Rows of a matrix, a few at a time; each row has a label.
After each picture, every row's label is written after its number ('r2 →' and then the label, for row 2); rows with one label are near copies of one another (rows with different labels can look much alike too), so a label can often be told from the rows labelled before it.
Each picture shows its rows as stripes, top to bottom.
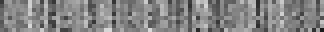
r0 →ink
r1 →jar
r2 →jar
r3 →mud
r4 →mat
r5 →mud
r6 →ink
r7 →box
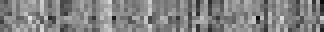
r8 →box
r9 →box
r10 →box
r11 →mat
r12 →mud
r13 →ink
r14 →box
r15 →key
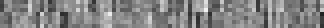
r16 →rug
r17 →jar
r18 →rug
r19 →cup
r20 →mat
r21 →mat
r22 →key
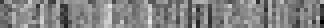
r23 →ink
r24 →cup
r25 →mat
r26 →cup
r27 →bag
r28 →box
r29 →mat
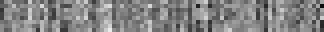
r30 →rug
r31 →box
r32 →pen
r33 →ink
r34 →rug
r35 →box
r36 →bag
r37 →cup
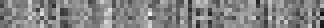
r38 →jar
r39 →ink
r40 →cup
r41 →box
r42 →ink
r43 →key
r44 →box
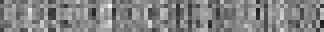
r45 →rug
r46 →bag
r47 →mud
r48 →mud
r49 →mud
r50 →bag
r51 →box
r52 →pen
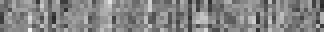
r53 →cup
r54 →box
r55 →mat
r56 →pen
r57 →ink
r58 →ink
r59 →bag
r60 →jar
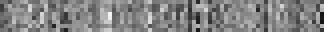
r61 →mat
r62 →pen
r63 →jar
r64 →bag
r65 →bag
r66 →box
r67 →ink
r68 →mat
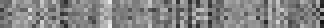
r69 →bag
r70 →box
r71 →pen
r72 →key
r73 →jar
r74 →key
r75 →bag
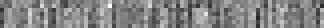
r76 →cup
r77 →bag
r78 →pen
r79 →jar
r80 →ink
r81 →pen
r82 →mud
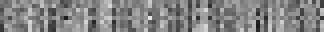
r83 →box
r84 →bag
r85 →rug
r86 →mud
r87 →mat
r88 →mud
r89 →rug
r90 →ink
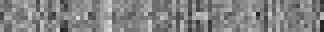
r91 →cup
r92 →mat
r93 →cup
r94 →ink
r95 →rug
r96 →bag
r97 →key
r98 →cup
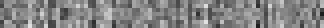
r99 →mud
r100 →rug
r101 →cup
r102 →box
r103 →cup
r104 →rug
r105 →mud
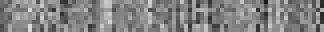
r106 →key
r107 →box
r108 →ink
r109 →key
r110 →key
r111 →bag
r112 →jar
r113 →jar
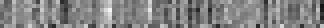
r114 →cup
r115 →box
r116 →bag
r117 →bag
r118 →bag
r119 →cup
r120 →mud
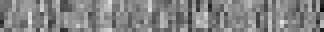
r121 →cup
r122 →box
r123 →box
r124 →jar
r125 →jar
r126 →pen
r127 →rug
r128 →cup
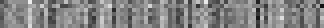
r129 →jar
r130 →box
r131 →mud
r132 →jar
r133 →mud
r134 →mud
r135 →jar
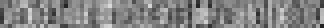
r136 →mat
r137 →mat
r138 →pen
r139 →ink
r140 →pen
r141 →rug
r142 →key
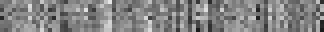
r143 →bag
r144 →jar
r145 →rug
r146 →key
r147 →ink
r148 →bag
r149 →key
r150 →box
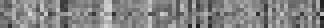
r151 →box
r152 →key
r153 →cup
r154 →mud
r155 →box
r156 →key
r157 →mat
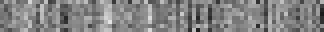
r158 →mud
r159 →cup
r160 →box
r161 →key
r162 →mat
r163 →cup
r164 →jar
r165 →mat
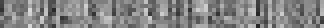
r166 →ink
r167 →rug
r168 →ink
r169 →mud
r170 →cup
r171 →box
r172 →ink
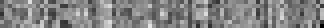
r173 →jar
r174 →key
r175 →rug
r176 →rug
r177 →pen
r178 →cup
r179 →box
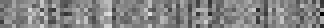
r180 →box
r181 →bag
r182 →ink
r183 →box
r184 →mud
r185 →rug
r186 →box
